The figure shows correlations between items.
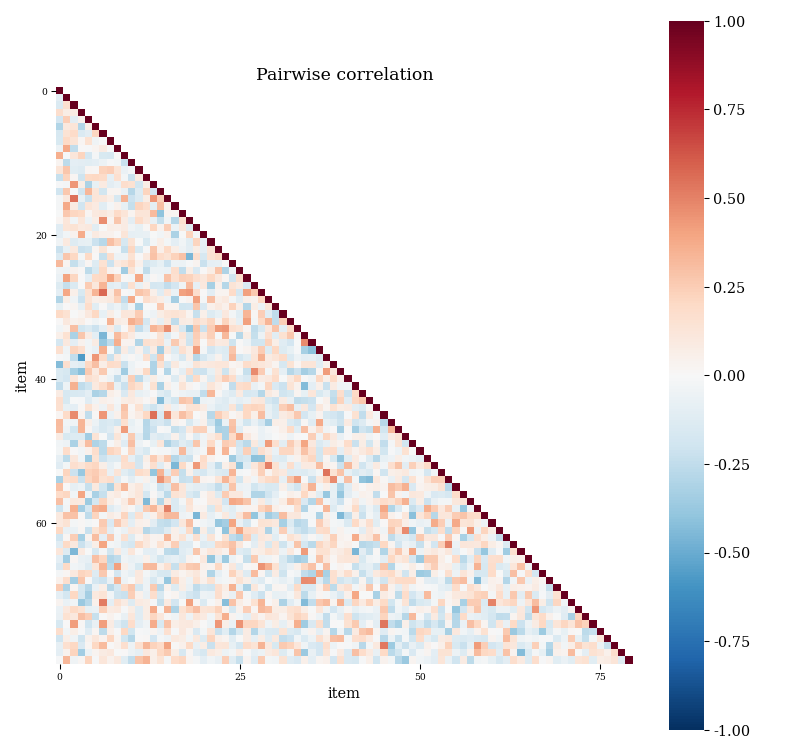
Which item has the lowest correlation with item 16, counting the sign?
52
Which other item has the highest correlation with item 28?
6
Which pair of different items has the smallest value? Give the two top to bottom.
3, 37
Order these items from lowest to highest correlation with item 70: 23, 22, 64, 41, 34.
34, 64, 23, 22, 41
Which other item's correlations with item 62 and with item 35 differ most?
68
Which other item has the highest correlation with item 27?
39
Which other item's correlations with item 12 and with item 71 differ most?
57
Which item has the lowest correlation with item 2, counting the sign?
64
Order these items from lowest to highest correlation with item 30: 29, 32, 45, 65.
32, 45, 65, 29
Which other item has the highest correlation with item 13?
45
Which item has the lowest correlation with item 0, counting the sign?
38
